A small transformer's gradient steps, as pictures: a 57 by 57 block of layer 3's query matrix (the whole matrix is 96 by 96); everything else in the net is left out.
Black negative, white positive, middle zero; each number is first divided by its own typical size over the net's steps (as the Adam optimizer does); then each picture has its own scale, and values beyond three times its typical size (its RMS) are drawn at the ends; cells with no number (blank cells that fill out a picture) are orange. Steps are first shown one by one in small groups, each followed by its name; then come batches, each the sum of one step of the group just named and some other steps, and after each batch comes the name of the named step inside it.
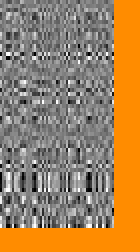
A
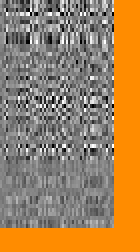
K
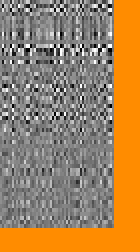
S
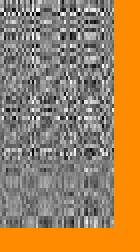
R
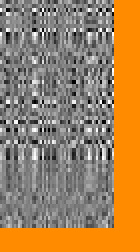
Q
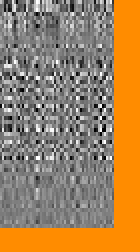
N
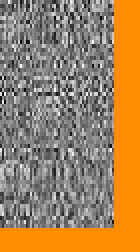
K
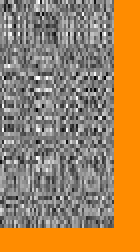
N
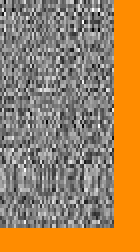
R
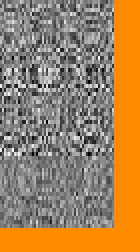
R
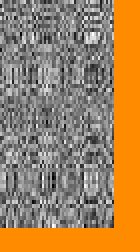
R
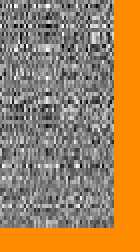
A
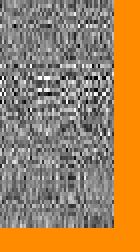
A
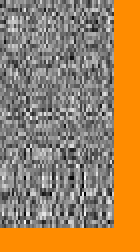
Q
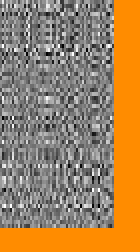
S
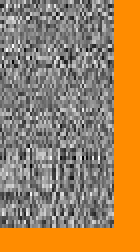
S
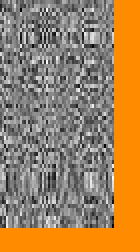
N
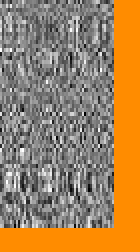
A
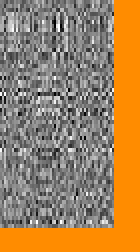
K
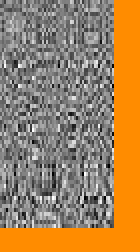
Q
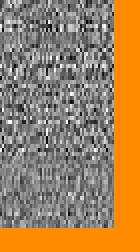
A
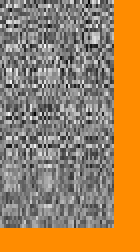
S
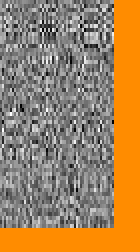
Q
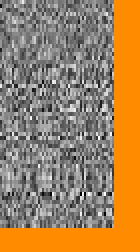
A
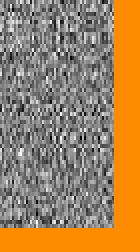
R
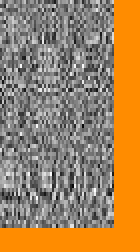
Q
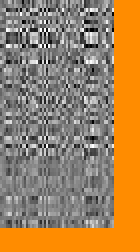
K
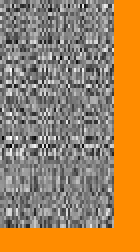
K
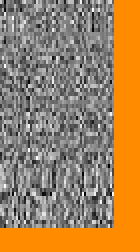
N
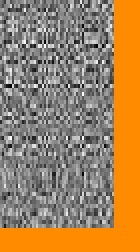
S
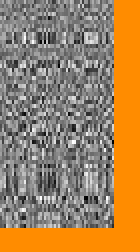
Q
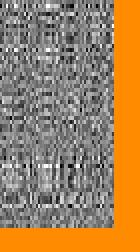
N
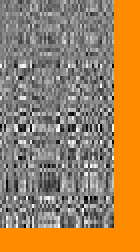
K
